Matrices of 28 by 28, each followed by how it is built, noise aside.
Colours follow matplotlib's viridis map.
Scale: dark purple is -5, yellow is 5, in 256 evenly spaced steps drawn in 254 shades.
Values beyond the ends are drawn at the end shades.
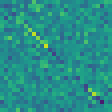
diagonal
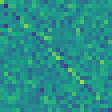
diagonal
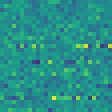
uneven rows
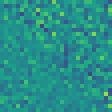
upper triangular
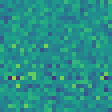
uneven rows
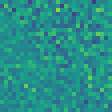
upper triangular
